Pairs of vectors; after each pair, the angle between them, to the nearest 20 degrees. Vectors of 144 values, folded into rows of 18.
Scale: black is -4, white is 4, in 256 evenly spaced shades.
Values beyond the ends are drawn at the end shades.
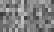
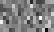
100 degrees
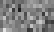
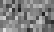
20 degrees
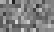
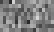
140 degrees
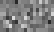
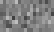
160 degrees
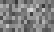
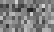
160 degrees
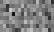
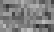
40 degrees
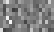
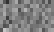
140 degrees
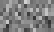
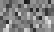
160 degrees
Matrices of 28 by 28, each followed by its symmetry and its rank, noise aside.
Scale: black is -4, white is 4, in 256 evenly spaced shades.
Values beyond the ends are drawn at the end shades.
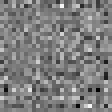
no symmetry, rank four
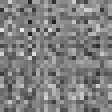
antisymmetric, rank four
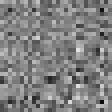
no symmetry, rank four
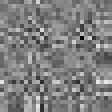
no symmetry, rank four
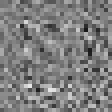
antisymmetric, rank six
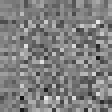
no symmetry, rank four
